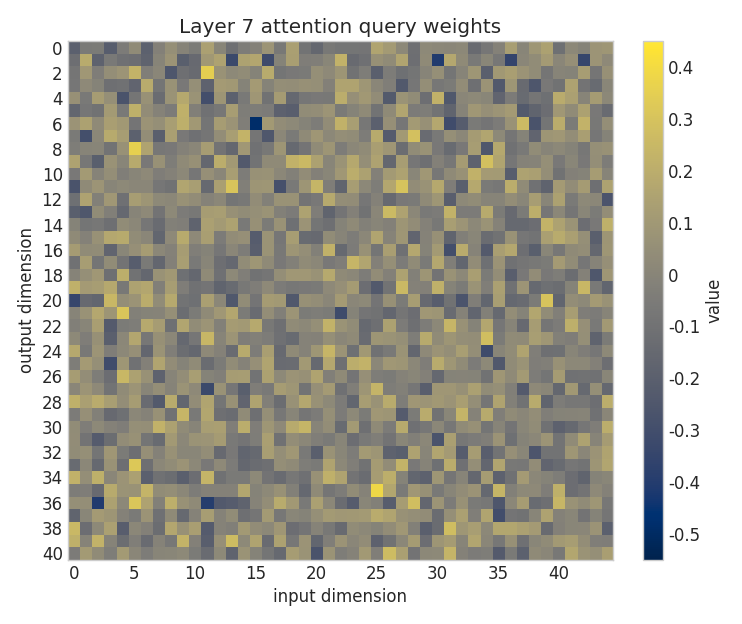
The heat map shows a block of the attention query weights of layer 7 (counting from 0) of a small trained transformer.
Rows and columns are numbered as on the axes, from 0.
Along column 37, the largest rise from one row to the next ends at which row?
6
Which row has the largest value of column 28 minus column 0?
20
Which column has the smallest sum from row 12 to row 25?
43
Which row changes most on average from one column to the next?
1
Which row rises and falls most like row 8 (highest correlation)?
35
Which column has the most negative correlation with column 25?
42
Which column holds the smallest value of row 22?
3
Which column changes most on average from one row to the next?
30
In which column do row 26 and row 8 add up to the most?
5
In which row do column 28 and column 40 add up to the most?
36
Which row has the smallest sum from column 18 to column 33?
21
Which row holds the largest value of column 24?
25
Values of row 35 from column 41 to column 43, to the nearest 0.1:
-0.1 -0.1 0
